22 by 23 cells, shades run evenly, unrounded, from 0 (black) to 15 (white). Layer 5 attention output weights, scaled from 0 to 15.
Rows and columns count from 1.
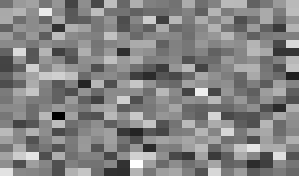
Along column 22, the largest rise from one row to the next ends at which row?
15
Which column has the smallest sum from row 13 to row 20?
5
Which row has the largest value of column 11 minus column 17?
20
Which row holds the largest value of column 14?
3
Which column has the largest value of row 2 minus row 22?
4
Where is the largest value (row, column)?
21, 11
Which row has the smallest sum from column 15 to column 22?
14
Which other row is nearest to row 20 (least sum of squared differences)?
12
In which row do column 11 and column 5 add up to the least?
17
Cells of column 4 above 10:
4
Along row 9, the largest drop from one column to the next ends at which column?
16
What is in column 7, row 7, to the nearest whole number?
10
